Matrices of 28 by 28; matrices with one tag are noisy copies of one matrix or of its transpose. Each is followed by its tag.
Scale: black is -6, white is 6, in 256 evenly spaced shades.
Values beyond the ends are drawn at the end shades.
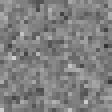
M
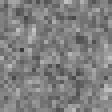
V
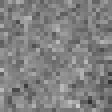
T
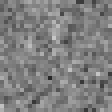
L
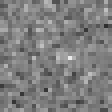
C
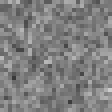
V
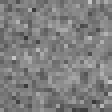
T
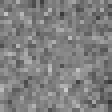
T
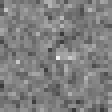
C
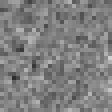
V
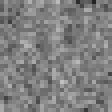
L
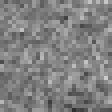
T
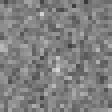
C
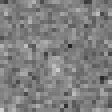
C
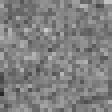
L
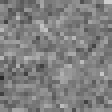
L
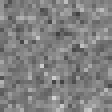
V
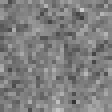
V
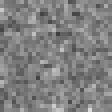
V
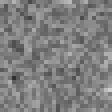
V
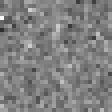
L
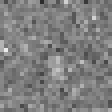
C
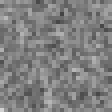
M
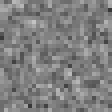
M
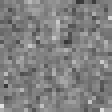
L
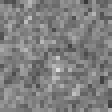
C
